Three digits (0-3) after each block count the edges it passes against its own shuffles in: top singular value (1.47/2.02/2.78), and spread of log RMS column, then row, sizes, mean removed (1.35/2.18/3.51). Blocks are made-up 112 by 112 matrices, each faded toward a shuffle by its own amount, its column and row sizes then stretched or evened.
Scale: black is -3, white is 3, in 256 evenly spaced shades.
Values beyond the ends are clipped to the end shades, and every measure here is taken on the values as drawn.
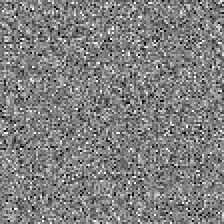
1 1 1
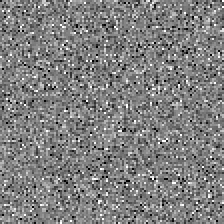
0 0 1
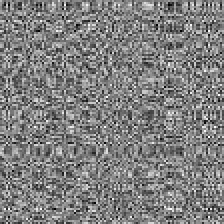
3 1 2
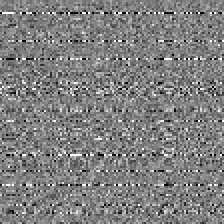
3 1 3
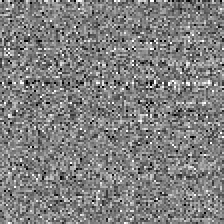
2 1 2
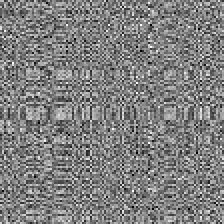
3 2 0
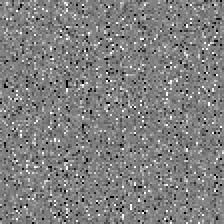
0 2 0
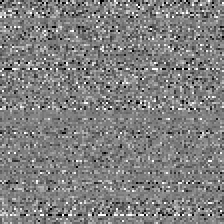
1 0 3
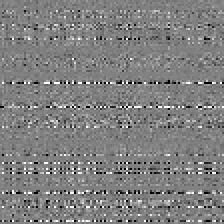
3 2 3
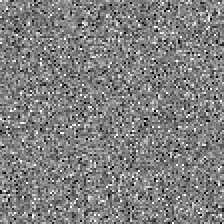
1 0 0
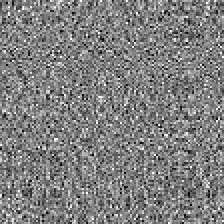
2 0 0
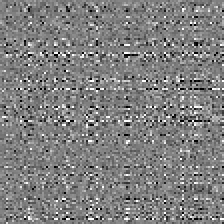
3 2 3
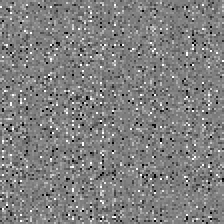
0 2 1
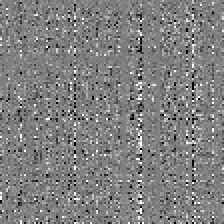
2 3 2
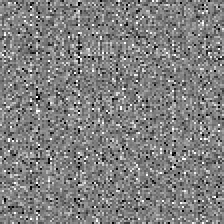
1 2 1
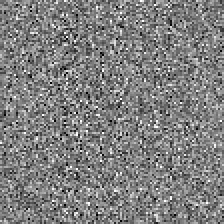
0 2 0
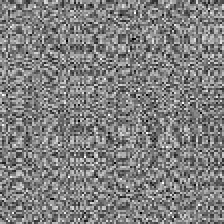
3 1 0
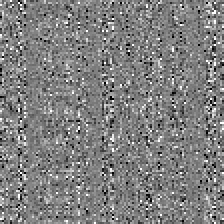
2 3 0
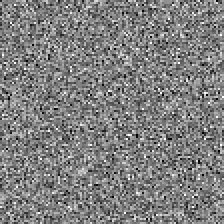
0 0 1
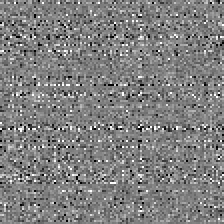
1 2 3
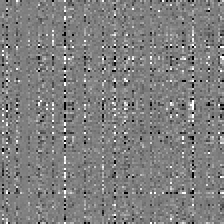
3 3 2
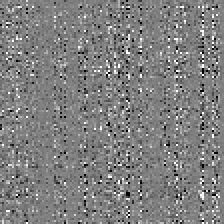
1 3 2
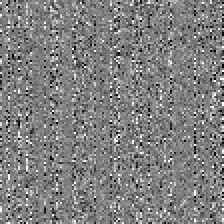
1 3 0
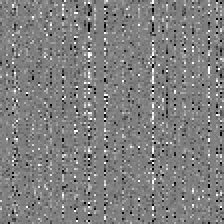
2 3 0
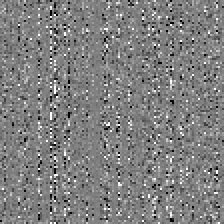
1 3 0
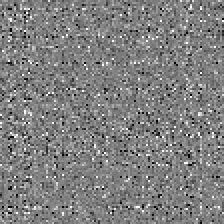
1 2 2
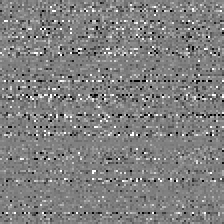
0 1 3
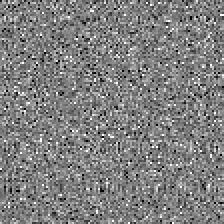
2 0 0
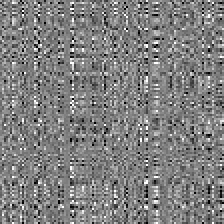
3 3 2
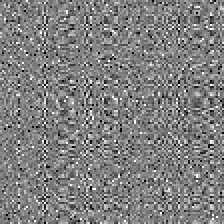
3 2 1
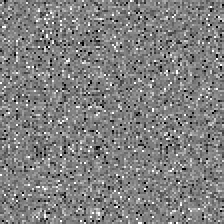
1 1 0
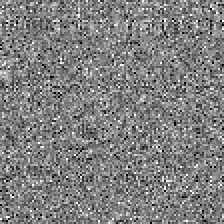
2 1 1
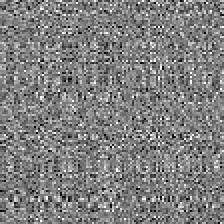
3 1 2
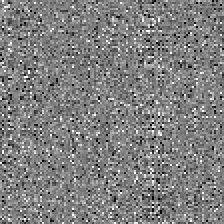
2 2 0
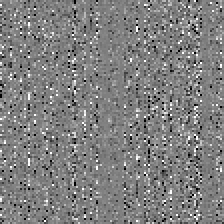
1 3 0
